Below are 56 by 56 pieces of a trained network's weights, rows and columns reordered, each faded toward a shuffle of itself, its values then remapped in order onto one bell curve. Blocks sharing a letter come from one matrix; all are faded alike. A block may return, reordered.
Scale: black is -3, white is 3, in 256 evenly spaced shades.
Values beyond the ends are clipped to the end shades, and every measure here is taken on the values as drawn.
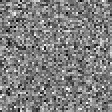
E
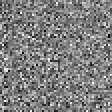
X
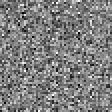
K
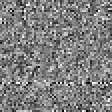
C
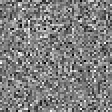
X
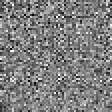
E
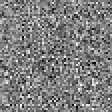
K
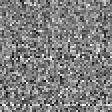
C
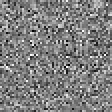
X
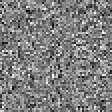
K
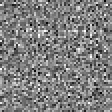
K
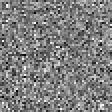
K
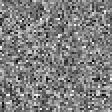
C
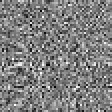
E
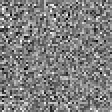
E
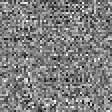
X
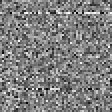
C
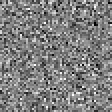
E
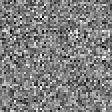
X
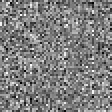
K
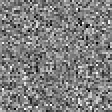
K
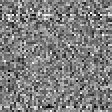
C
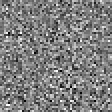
K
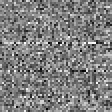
C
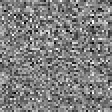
X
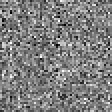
X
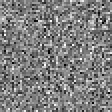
K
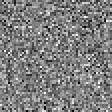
E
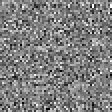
X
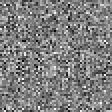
X
